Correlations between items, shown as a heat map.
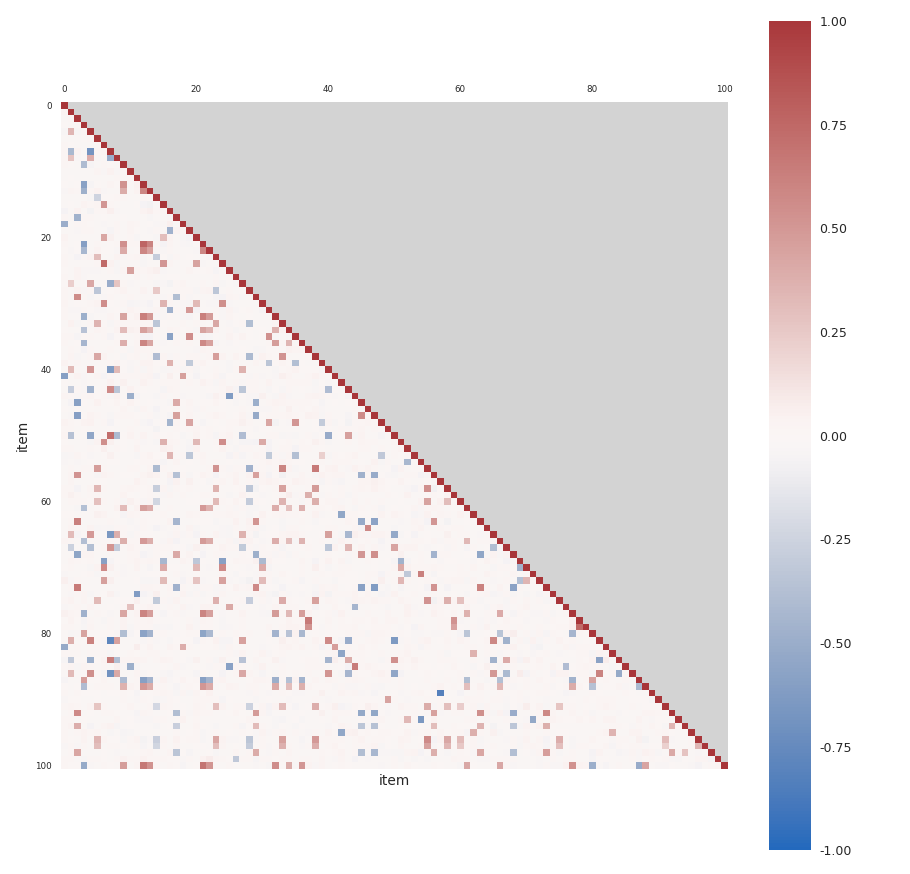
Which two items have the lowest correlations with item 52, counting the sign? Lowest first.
54, 71
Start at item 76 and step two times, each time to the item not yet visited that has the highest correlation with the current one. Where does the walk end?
10
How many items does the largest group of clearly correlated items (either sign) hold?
16
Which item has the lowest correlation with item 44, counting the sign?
25
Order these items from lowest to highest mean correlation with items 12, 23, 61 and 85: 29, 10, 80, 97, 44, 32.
80, 10, 29, 97, 44, 32
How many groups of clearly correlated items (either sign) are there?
16
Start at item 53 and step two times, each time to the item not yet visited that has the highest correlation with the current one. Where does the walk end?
39
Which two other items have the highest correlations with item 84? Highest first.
7, 50
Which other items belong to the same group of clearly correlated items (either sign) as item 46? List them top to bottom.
64
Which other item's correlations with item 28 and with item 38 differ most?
55
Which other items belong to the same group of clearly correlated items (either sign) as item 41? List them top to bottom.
0, 18, 82
